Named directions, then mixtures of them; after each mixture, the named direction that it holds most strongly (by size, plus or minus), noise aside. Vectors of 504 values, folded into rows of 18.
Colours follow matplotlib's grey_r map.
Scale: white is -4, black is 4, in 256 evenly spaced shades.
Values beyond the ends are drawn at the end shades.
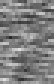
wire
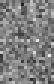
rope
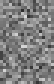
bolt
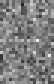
rope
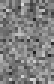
rope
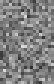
bolt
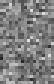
rope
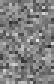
bolt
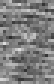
wire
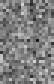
rope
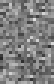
rope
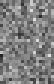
rope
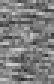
wire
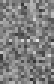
rope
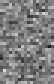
bolt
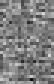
rope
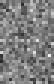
rope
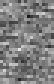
wire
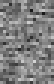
wire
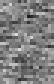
wire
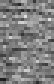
wire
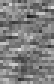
wire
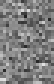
bolt
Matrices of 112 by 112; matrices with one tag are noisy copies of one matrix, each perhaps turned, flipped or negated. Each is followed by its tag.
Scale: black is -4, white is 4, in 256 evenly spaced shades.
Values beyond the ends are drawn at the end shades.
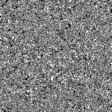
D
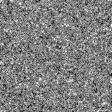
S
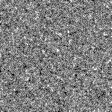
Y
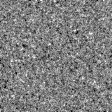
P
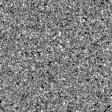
D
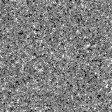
P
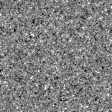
P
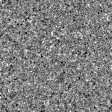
D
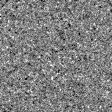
D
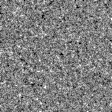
Y
